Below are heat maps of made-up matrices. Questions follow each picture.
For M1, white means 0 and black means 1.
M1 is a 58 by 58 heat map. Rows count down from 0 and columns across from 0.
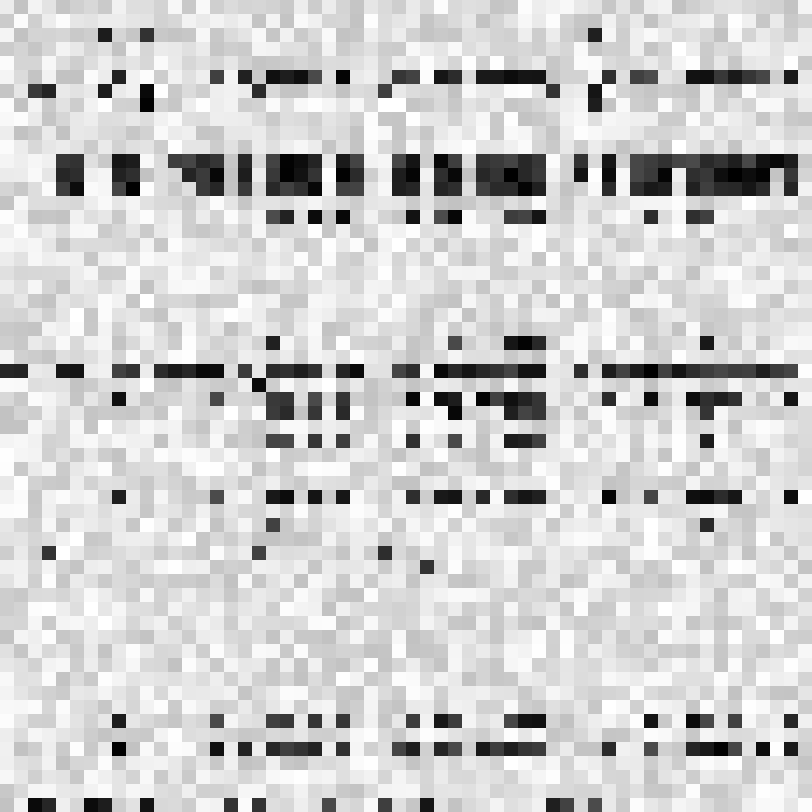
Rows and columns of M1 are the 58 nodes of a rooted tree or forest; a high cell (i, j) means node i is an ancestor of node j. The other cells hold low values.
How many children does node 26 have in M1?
5
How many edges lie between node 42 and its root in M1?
4
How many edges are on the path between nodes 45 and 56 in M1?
6
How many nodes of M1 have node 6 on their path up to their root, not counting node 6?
8
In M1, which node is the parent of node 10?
7
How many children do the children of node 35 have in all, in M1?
4
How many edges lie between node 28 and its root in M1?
6
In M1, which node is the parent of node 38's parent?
29
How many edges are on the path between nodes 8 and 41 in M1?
8
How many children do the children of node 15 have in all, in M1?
1
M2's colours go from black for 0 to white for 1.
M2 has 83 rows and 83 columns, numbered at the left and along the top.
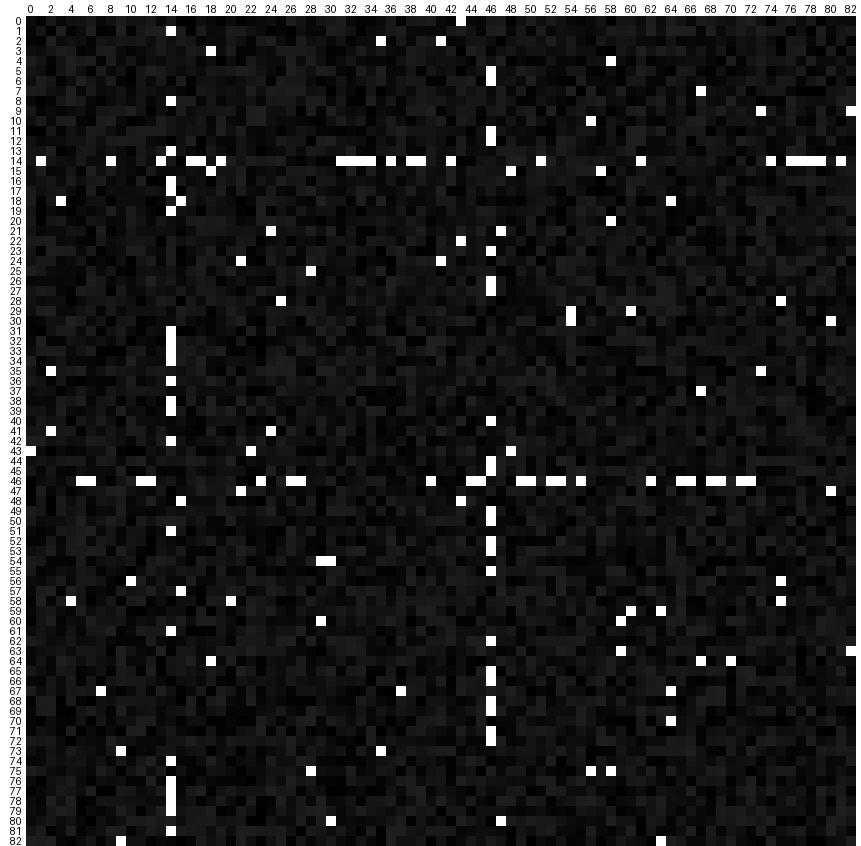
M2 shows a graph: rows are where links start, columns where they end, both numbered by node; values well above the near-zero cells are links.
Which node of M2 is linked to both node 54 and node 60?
node 29
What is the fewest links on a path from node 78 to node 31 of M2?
2
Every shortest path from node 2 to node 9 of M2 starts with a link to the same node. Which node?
node 35
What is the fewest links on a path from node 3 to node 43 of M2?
4
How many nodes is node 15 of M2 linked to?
3
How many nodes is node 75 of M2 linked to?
3
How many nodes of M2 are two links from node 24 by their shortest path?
2
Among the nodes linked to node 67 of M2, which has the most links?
node 64
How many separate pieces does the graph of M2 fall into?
5
